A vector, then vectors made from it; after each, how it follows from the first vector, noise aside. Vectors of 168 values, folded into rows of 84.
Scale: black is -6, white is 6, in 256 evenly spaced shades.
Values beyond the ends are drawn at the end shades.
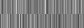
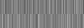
reversed, shrunk.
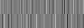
reversed, negated, partly zeroed.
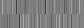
negated, partly zeroed.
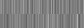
wrapped around, shrunk.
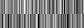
reversed, negated, scaled up.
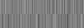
reversed, negated, shrunk.
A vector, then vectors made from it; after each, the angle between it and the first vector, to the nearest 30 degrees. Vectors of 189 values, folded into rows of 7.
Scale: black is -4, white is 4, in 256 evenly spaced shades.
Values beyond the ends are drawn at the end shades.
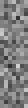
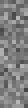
150 degrees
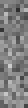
120 degrees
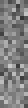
150 degrees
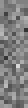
30 degrees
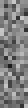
30 degrees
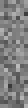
30 degrees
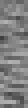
90 degrees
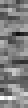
90 degrees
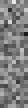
90 degrees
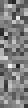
150 degrees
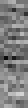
60 degrees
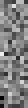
90 degrees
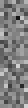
30 degrees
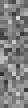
150 degrees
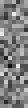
30 degrees
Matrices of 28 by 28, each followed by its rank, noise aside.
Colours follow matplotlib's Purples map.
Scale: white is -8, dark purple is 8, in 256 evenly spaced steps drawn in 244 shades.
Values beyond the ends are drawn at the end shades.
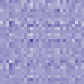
three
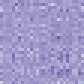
four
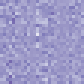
four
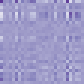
one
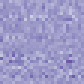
five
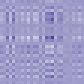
one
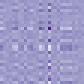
one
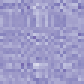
three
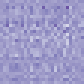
four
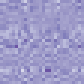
three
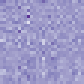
four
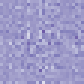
four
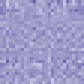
four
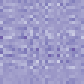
three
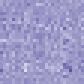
five
